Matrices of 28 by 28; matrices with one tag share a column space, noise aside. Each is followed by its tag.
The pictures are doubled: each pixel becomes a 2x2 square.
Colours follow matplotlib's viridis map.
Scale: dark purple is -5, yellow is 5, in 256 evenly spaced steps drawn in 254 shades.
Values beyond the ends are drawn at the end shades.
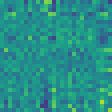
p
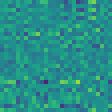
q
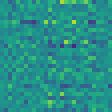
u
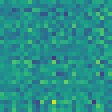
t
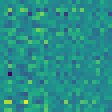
t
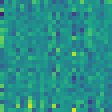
p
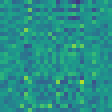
q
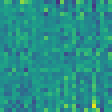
p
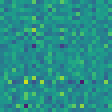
q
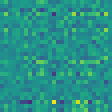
t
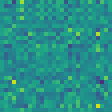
q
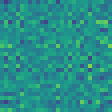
u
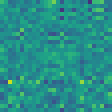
q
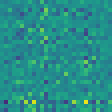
t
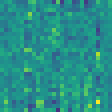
p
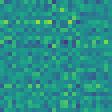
u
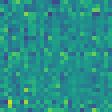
p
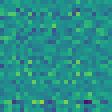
t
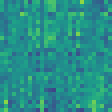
p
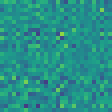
q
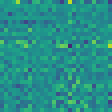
u
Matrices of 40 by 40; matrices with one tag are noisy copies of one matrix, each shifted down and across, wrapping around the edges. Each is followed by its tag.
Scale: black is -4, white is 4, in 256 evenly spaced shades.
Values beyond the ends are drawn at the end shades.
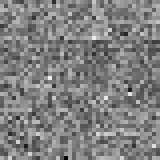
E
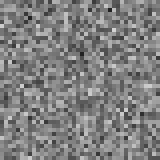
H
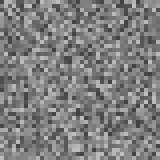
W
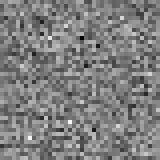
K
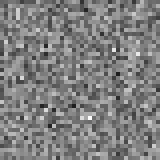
H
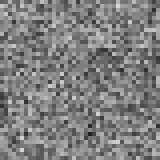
E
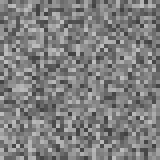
W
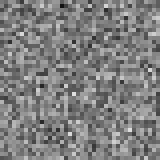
H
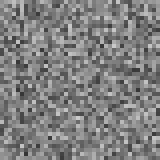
H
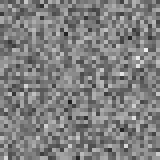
W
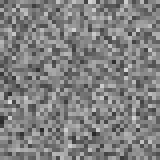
W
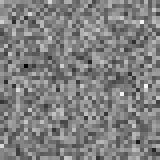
W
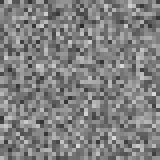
W
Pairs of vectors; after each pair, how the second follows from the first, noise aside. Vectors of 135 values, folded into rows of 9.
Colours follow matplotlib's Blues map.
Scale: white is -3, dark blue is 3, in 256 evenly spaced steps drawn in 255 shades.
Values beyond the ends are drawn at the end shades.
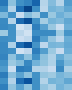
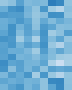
wrapped around, negated, shrunk.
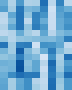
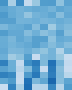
reversed, partly zeroed.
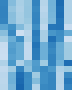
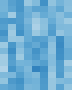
wrapped around, negated, shrunk.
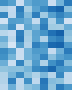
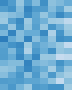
wrapped around, negated, shrunk.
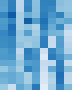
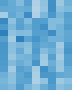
wrapped around, shrunk.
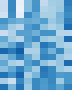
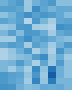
wrapped around, negated, shrunk.
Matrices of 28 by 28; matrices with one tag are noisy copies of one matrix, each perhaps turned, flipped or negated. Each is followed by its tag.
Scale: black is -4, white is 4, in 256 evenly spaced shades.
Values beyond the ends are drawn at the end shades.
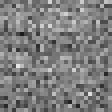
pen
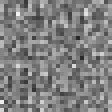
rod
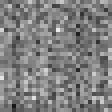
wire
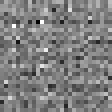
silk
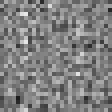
rod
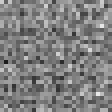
rod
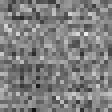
wire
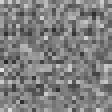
rod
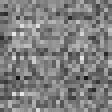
wire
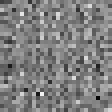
silk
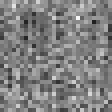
wire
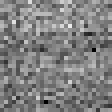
pen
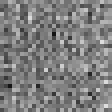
silk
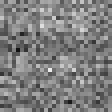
pen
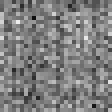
wire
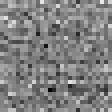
rod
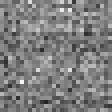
pen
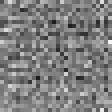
rod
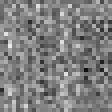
pen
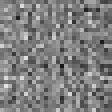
silk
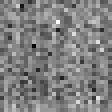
wire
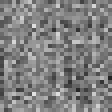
wire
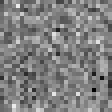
wire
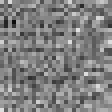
rod
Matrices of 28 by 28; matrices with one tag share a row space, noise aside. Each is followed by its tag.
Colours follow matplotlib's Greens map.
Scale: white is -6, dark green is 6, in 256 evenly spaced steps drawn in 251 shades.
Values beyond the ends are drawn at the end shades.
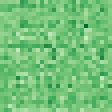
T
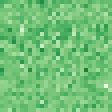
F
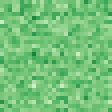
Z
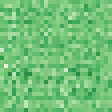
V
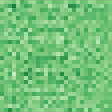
V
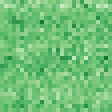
F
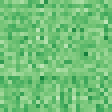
F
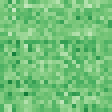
V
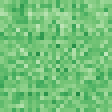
F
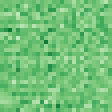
T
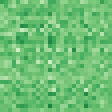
T
